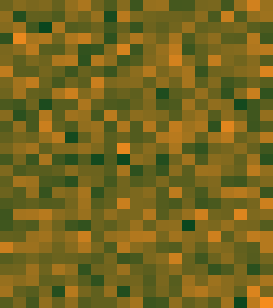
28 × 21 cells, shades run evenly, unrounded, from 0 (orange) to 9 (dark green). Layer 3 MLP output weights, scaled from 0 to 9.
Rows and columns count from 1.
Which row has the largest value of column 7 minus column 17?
6
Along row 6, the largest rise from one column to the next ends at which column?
7
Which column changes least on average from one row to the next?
12
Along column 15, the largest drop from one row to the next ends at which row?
22
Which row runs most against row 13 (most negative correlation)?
9
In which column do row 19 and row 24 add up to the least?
21
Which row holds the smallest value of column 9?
11
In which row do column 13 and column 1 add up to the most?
15
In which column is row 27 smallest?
20
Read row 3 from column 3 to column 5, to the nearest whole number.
7 9 3
